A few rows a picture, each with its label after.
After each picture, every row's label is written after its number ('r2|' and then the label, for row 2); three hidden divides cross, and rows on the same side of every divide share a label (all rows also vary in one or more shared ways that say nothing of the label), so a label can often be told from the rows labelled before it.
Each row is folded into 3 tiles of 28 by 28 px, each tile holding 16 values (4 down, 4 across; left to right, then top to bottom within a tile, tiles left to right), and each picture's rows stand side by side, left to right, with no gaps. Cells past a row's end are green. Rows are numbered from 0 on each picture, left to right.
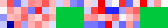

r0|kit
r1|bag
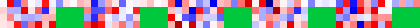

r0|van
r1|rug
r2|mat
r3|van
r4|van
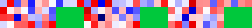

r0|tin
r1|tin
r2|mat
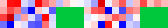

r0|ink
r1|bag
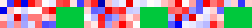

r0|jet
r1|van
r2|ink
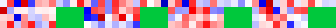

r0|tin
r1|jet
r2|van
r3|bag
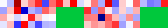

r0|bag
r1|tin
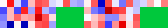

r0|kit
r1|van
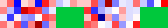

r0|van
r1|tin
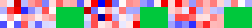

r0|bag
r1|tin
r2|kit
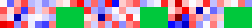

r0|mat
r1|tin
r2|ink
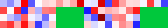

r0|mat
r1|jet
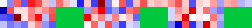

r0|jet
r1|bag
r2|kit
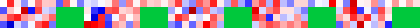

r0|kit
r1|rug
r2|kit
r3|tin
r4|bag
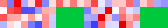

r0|bag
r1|kit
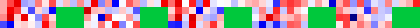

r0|ink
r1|tin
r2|ink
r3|kit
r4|tin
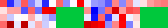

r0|mat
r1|rug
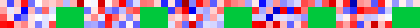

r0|mat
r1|bag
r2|bag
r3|mat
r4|van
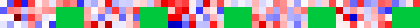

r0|jet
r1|mat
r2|ink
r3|mat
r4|tin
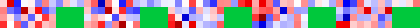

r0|van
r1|van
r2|mat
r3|ink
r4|rug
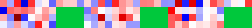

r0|jet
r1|jet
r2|tin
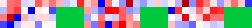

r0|ink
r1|van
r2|jet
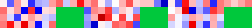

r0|mat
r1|kit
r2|bag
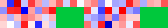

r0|bag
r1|van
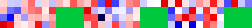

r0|rug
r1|tin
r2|kit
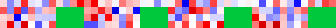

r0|mat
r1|ink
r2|van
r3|mat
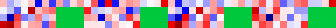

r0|rug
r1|tin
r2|rug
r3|tin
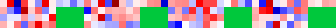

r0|van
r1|jet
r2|kit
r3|bag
